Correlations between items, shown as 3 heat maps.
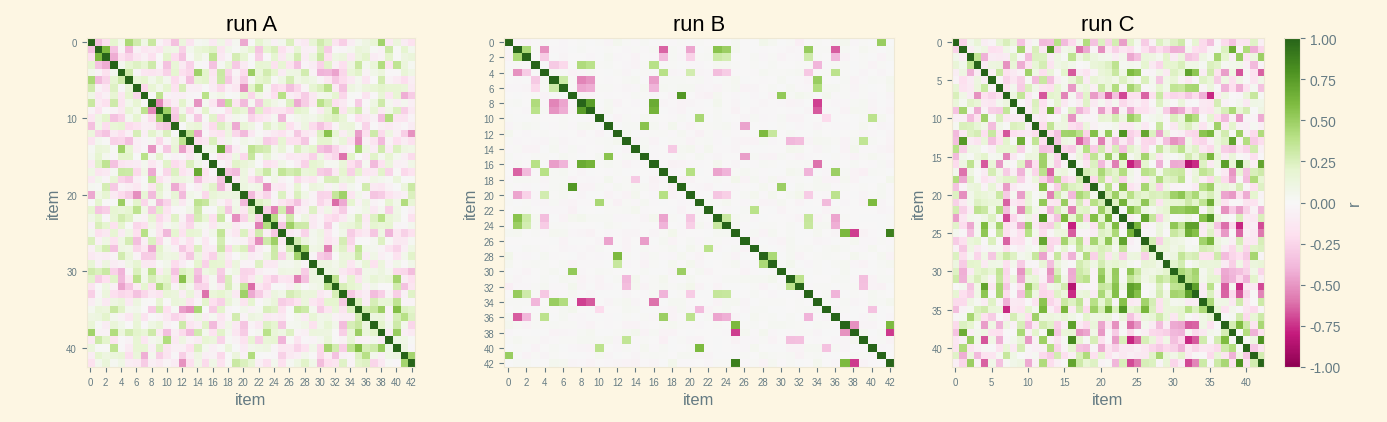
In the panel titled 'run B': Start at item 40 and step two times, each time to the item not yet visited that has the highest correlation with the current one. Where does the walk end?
10
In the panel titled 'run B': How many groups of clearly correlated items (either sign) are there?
11
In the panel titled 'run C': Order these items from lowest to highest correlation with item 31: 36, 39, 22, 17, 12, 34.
39, 12, 34, 36, 17, 22
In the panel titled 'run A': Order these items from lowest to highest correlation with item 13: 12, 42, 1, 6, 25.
42, 6, 1, 25, 12
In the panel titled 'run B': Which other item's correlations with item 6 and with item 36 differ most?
1
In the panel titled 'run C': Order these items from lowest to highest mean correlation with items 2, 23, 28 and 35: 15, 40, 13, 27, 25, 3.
40, 13, 25, 3, 27, 15
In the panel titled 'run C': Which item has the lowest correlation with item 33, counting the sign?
16
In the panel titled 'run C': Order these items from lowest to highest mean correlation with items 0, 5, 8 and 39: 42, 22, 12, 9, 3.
9, 22, 12, 3, 42
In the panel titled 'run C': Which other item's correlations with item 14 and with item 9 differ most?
13
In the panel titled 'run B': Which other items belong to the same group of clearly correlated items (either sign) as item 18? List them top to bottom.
14
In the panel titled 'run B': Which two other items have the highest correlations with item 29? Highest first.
28, 12
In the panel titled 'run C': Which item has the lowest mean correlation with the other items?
7
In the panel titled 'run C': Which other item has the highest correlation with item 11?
36
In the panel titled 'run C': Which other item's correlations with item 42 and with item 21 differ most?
32
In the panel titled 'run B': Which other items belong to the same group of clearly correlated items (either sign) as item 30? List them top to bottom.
7, 19
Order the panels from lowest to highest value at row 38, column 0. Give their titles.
run C, run B, run A
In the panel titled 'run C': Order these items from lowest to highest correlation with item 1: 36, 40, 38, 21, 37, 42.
42, 21, 36, 37, 40, 38
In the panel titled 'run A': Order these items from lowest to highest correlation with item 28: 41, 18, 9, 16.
16, 18, 41, 9
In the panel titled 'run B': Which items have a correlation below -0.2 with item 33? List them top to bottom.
4, 17, 20, 36
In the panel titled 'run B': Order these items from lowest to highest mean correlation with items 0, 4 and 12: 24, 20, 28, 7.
24, 7, 20, 28
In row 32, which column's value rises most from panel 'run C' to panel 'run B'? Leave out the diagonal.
16
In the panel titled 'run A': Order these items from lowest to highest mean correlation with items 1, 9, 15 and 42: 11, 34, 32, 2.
11, 32, 34, 2
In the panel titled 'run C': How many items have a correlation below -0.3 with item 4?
5
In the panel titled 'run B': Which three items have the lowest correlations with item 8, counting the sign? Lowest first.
34, 5, 6
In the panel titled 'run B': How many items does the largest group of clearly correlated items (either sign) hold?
9
